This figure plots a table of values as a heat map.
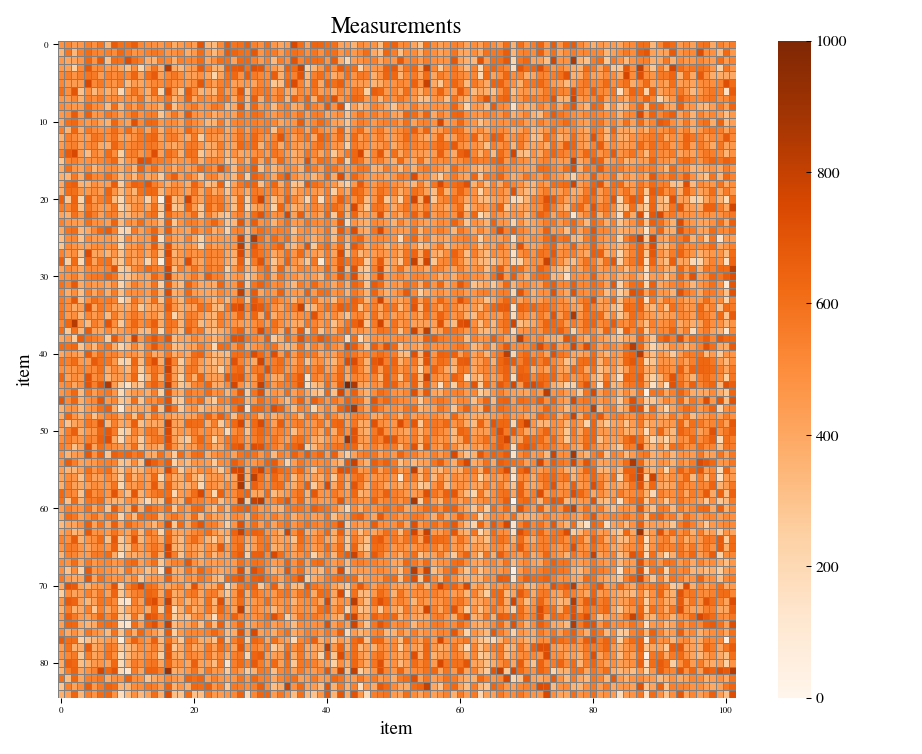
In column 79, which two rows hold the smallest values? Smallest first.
62, 49
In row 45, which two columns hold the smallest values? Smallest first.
88, 9
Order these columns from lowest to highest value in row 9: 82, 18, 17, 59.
18, 82, 17, 59
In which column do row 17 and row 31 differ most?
100
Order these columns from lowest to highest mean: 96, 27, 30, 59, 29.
96, 59, 30, 29, 27
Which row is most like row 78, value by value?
73
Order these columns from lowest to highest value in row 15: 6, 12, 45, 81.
6, 45, 81, 12
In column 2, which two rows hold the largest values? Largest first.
36, 14
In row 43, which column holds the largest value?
55
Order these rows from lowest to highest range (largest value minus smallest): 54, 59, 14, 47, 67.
67, 14, 54, 47, 59
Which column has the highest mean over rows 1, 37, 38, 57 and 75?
27
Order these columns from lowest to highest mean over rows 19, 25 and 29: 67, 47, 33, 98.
67, 47, 33, 98
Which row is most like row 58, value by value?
60
